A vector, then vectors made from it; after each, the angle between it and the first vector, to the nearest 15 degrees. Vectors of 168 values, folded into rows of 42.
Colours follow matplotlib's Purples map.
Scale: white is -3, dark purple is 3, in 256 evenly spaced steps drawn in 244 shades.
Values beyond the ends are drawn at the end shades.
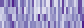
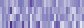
90 degrees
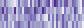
135 degrees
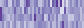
120 degrees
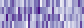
105 degrees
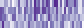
165 degrees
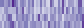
15 degrees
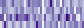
75 degrees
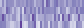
105 degrees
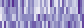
30 degrees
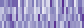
30 degrees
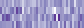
90 degrees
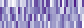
150 degrees
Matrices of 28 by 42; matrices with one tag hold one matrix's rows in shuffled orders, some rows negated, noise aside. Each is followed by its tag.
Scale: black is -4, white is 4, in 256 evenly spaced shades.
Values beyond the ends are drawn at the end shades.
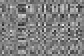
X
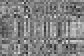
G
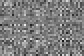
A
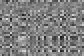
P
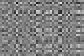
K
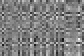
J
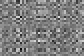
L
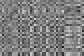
J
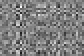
L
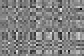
K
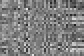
G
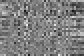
G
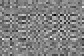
P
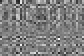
L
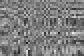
G
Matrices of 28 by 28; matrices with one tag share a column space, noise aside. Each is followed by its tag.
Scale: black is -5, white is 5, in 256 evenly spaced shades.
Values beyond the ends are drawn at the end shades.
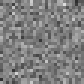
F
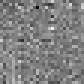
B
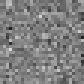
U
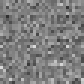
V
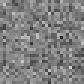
U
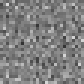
V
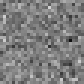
V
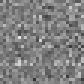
V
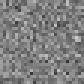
F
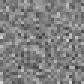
U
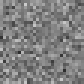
F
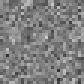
F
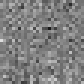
B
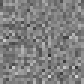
U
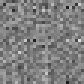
B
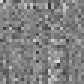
B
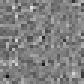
V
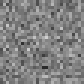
U
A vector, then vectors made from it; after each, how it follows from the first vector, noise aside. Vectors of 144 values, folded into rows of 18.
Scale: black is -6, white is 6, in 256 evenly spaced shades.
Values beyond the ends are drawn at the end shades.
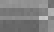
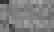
wrapped around, negated, partly zeroed.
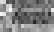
wrapped around, scaled up.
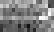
scaled up.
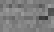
negated, partly zeroed.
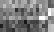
scaled up.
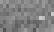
partly zeroed.
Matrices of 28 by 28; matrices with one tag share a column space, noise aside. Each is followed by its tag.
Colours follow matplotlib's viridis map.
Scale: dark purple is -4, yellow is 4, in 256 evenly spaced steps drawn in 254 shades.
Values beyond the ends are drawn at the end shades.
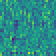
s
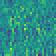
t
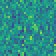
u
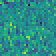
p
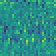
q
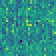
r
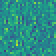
p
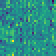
r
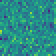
u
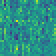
r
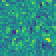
q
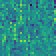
r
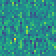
q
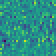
q
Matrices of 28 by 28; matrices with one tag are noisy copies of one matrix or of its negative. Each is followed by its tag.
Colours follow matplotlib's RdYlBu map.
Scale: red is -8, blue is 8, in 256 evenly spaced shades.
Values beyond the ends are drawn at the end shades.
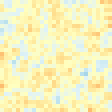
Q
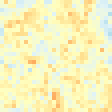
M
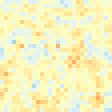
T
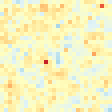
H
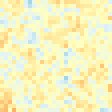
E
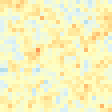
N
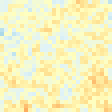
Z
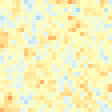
E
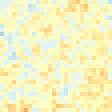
Z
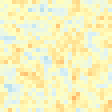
H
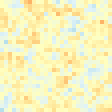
E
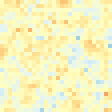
T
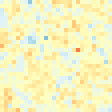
E
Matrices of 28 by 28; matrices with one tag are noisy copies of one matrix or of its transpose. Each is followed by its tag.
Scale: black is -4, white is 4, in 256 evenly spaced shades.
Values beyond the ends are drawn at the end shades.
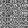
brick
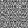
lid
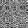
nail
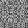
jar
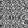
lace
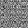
lid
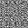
lid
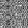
nail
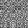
brick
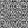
lid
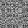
jar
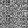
brick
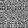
brick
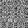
jar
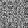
jar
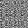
lid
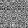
brick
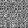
brick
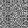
brick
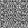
lid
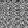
lace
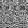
nail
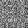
jar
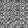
lace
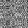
nail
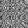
lace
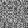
jar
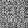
jar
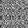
lace
